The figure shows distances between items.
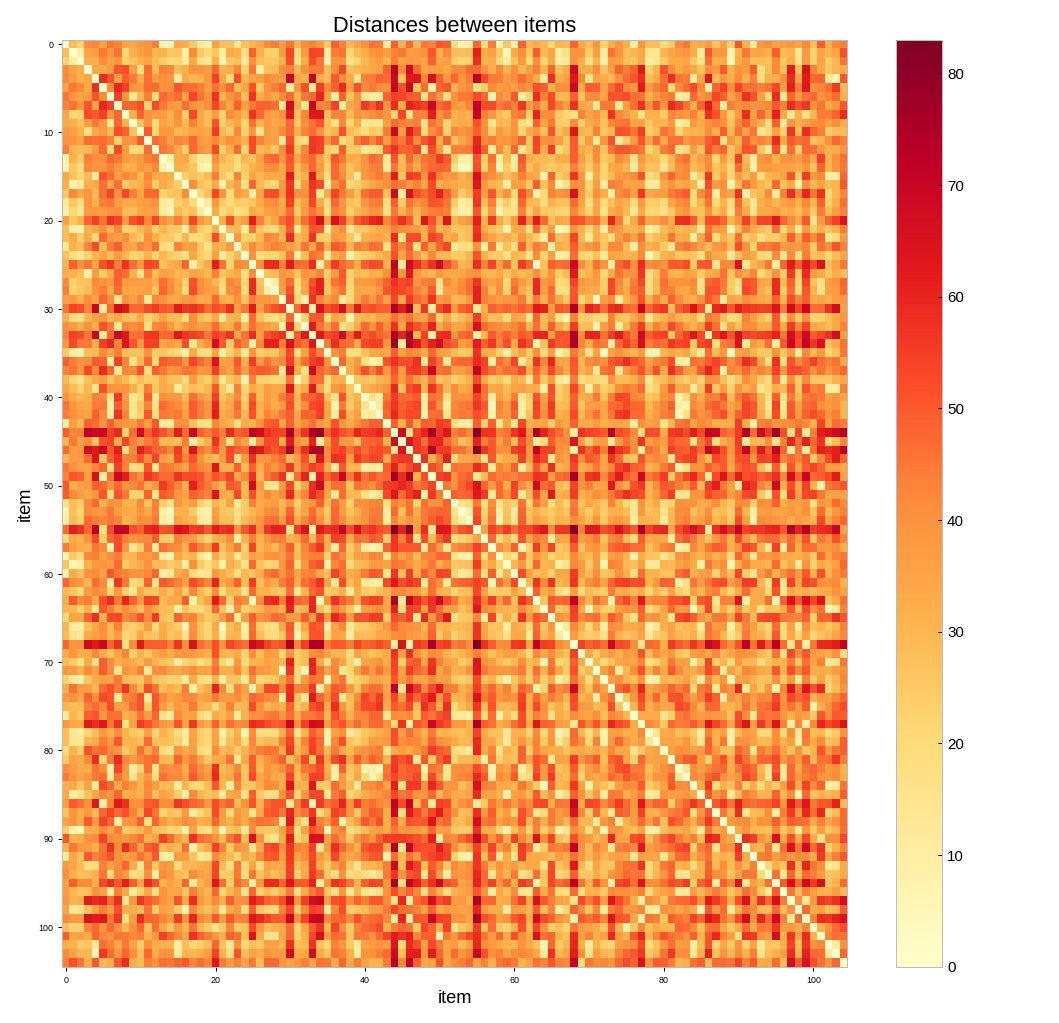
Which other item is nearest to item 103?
4
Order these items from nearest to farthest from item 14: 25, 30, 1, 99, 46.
1, 25, 99, 46, 30
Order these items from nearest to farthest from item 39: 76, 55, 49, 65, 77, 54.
54, 76, 77, 65, 49, 55
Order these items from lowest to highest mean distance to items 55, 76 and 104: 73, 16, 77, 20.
73, 16, 20, 77
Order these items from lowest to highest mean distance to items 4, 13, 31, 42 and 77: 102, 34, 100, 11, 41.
102, 41, 100, 11, 34
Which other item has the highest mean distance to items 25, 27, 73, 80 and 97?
55
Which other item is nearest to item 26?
3
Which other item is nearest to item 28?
27
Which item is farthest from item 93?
44
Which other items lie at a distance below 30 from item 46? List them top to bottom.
8, 44, 68, 77, 97, 99
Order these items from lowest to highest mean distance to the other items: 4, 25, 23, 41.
23, 41, 4, 25
